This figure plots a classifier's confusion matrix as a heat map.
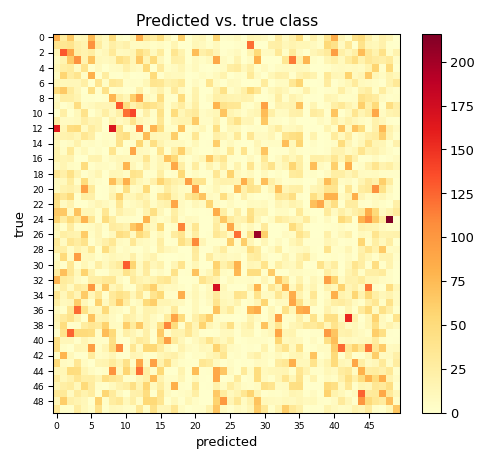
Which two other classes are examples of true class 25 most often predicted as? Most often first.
18, 12
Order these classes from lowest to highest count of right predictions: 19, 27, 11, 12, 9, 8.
11, 27, 8, 19, 12, 9
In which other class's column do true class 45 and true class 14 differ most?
47
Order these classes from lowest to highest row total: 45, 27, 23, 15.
15, 27, 23, 45
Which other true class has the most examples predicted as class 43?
21
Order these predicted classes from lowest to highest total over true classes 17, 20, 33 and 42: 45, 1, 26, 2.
2, 26, 1, 45
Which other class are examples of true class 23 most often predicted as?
45
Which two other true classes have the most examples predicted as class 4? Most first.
20, 24
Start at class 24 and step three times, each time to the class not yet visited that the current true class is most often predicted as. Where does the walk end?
12
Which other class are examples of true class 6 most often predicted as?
35
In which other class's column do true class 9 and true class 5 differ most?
30
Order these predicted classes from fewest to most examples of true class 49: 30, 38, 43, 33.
38, 43, 30, 33
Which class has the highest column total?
23
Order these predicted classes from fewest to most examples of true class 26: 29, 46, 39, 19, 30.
19, 39, 46, 30, 29
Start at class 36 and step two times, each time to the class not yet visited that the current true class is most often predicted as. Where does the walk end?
34
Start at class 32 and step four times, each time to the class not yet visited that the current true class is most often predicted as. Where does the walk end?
28
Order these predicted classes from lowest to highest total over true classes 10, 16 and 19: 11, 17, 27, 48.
48, 27, 17, 11
